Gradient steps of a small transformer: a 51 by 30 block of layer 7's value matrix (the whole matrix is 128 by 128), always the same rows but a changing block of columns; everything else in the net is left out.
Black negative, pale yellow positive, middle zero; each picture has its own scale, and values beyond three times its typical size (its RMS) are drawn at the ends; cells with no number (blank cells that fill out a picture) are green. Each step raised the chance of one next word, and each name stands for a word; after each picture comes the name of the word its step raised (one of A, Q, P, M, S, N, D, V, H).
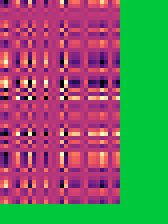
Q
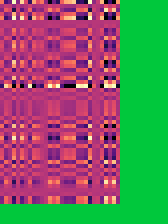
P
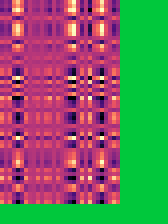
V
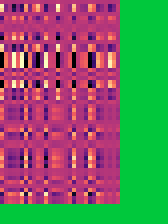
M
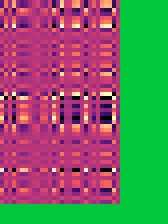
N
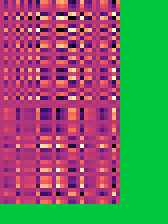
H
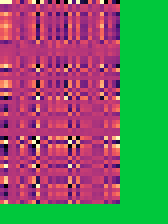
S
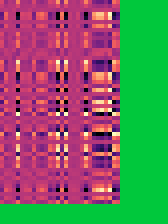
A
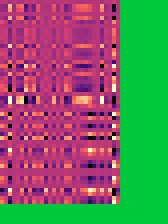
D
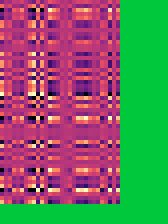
N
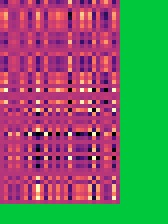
A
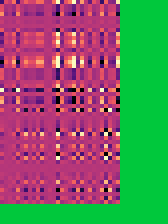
A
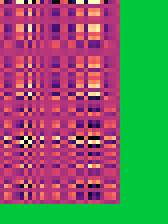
S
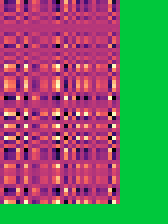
D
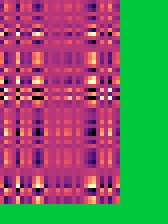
Q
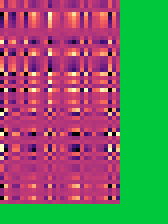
A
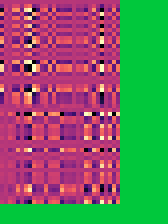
D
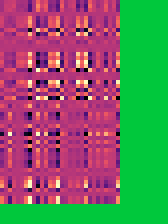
Q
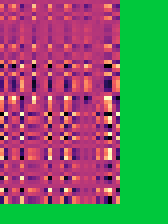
D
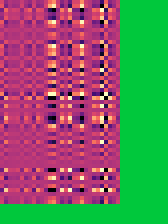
N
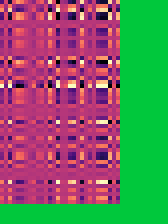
P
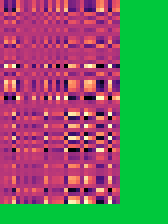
D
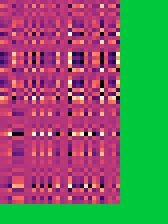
Q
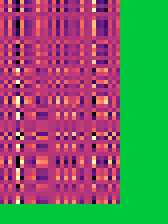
V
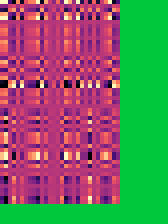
P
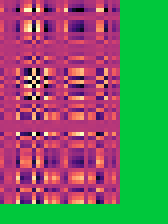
V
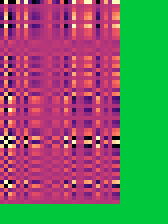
S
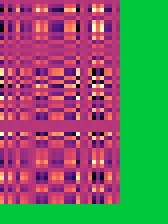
V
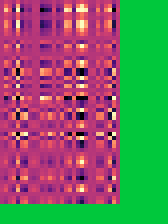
V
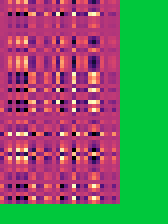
A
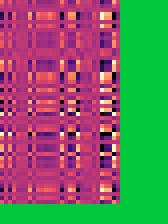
A
